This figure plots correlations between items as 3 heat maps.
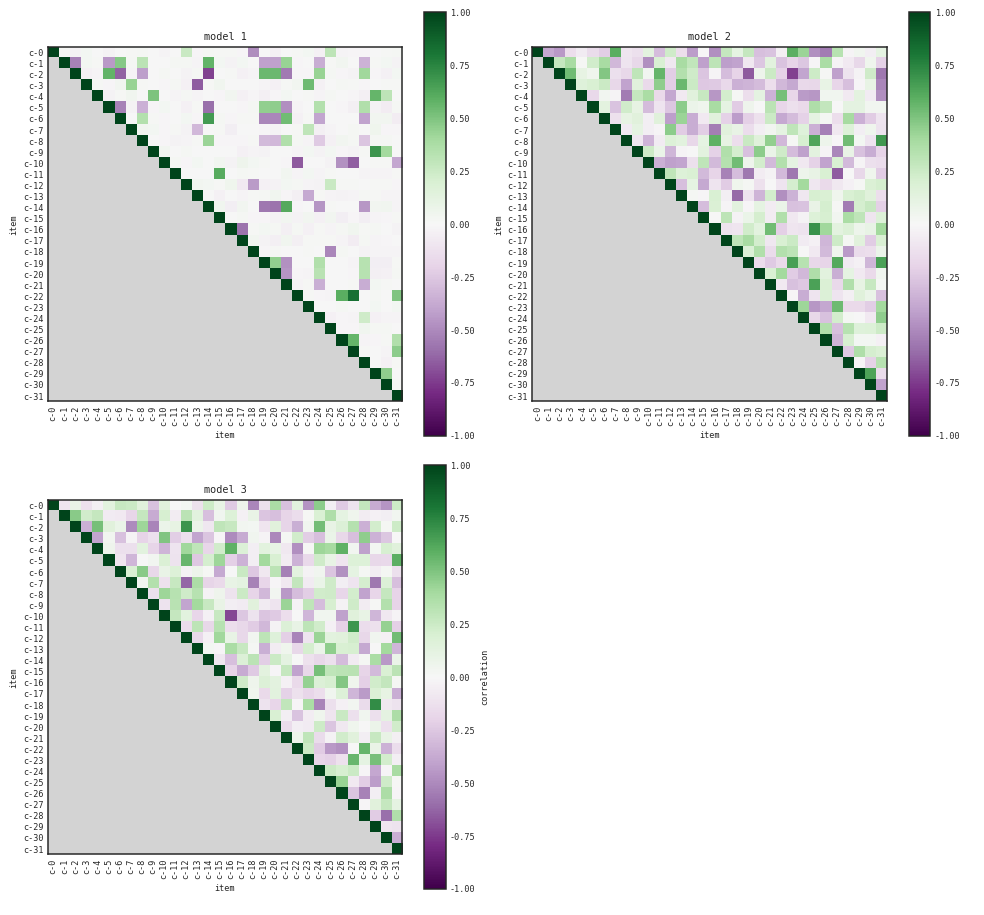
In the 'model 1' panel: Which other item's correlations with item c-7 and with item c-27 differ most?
c-22
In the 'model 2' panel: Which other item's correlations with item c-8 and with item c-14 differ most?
c-28
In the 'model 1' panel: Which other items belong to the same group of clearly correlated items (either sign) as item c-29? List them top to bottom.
c-4, c-9, c-30
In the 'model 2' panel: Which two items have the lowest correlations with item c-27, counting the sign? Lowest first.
c-11, c-9
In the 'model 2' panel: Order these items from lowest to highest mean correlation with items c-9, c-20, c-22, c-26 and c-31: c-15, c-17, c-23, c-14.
c-23, c-14, c-17, c-15
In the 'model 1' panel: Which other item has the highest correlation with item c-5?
c-2
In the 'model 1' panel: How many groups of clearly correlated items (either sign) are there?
7
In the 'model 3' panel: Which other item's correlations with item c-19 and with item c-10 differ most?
c-16
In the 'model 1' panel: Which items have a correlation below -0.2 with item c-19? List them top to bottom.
c-1, c-6, c-8, c-14, c-21
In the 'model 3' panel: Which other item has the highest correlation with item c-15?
c-24
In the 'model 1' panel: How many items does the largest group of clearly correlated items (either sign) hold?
11
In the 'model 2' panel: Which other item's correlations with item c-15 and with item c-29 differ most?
c-30
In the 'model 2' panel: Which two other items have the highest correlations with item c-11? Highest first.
c-2, c-3
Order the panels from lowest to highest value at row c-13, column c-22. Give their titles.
model 2, model 3, model 1
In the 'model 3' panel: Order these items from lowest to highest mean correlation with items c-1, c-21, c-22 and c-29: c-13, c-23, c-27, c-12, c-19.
c-19, c-12, c-13, c-27, c-23
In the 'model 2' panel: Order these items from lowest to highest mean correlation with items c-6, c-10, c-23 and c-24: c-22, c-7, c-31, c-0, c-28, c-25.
c-25, c-22, c-28, c-7, c-31, c-0
